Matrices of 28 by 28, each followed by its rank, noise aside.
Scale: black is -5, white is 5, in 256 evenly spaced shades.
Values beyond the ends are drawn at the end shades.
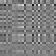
one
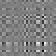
one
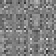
three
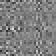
three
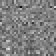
six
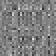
three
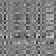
two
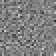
six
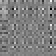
two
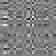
two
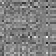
three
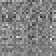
four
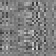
three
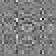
three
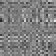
three
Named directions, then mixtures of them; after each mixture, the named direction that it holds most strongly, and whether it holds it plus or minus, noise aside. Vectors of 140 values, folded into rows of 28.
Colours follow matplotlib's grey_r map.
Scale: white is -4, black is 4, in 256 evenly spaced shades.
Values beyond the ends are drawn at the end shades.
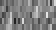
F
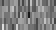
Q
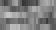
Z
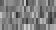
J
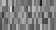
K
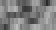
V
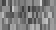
K, minus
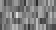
J, minus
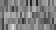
Q, minus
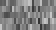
K, minus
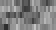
V, plus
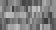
Z, plus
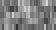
V, minus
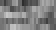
Z, plus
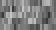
V, minus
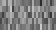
K, plus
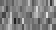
F, plus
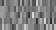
Q, plus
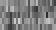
F, minus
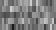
Z, minus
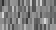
Q, plus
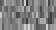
J, plus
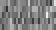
F, plus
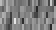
F, minus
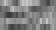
Z, minus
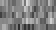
J, minus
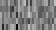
Q, minus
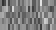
K, minus
